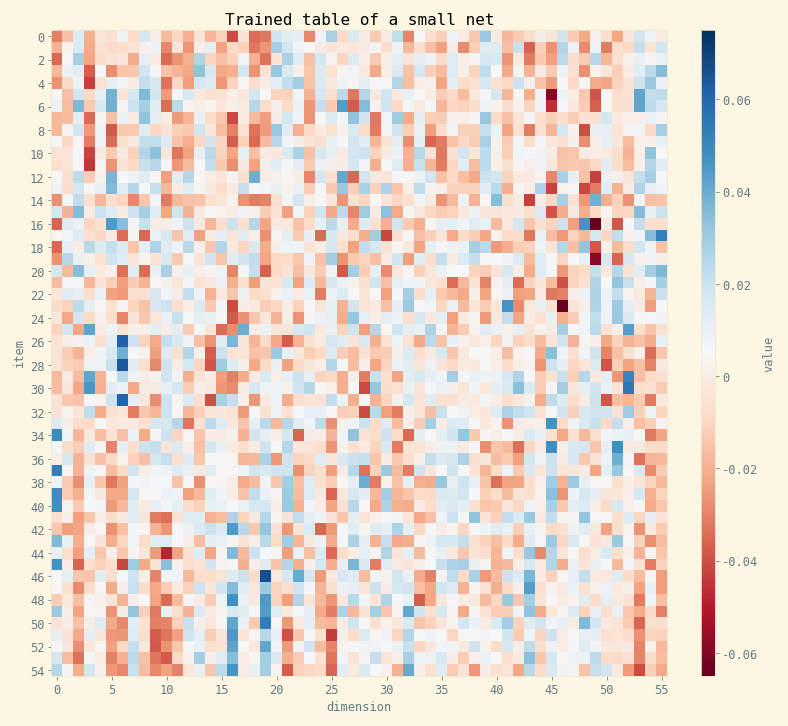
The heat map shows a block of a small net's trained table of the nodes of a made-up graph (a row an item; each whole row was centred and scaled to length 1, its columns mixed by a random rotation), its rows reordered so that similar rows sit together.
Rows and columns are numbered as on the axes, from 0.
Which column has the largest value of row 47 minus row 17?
43
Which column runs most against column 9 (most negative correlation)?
16
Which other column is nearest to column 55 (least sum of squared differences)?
2
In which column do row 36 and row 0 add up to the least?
18
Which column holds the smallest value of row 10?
3
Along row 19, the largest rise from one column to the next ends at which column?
50
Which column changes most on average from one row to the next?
0
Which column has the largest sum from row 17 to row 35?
10
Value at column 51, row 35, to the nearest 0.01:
0.05
